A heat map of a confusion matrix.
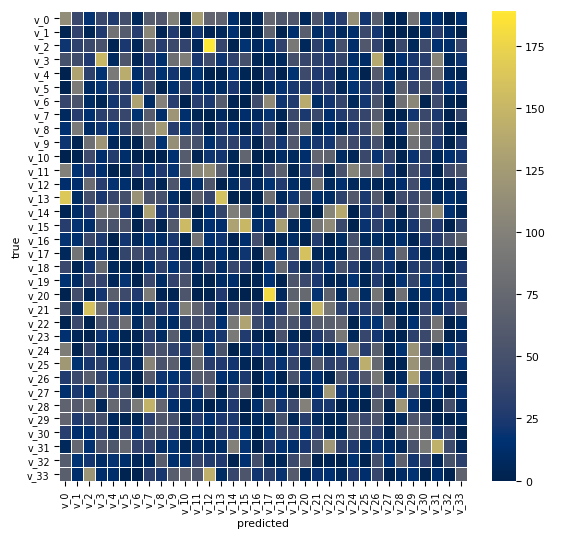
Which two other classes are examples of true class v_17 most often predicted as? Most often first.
v_20, v_1
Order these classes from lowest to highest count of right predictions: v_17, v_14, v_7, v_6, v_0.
v_7, v_17, v_14, v_0, v_6
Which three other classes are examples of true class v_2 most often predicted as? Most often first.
v_12, v_19, v_7
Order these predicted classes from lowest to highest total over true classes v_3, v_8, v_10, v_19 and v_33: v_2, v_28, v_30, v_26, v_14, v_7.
v_28, v_14, v_30, v_7, v_2, v_26
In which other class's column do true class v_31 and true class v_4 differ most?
v_22
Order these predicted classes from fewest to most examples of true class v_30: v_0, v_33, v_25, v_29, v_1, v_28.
v_33, v_1, v_0, v_25, v_28, v_29
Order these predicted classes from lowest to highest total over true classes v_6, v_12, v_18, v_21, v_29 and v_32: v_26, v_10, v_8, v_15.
v_15, v_10, v_26, v_8
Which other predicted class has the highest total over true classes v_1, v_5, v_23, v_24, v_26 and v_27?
v_29
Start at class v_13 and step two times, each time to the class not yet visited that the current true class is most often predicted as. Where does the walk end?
v_11
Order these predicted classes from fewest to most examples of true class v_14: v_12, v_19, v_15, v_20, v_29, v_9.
v_20, v_12, v_9, v_29, v_15, v_19
